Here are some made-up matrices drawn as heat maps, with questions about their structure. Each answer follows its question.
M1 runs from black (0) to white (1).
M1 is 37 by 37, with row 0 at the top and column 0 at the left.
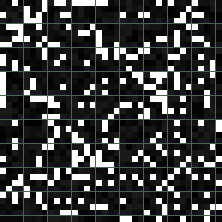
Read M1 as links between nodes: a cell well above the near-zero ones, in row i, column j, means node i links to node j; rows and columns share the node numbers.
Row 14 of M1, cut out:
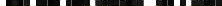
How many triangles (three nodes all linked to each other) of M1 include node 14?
4
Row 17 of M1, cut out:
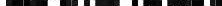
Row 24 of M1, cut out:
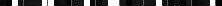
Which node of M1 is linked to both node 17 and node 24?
node 8
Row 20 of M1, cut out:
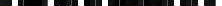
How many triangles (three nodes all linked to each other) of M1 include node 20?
5
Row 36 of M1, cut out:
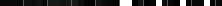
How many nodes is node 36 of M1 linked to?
5
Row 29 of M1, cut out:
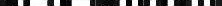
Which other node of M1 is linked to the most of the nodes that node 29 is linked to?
node 0
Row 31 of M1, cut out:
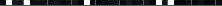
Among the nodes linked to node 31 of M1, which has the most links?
node 26
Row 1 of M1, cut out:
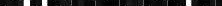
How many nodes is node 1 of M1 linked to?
3
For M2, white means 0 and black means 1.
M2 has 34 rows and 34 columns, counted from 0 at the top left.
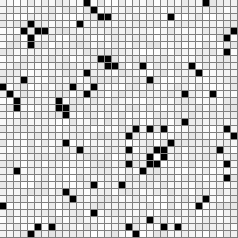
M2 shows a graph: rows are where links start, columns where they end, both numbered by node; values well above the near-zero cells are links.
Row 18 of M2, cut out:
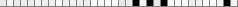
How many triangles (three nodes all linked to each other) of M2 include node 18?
2
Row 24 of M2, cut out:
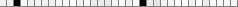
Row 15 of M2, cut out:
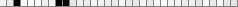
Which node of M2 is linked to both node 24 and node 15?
node 2
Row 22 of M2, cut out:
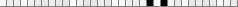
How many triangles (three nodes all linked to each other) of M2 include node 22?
1
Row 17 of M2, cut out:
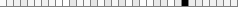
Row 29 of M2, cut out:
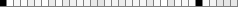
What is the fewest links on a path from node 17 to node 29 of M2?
5
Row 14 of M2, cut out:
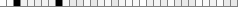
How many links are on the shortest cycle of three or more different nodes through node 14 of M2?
4
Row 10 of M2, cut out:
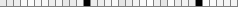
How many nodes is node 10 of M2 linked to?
2
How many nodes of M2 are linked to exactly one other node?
9
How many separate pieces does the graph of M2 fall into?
3
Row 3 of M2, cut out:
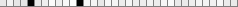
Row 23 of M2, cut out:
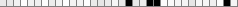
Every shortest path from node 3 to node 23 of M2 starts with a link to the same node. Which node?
node 11
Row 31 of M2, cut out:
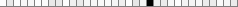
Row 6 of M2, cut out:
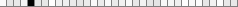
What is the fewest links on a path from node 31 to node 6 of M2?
5
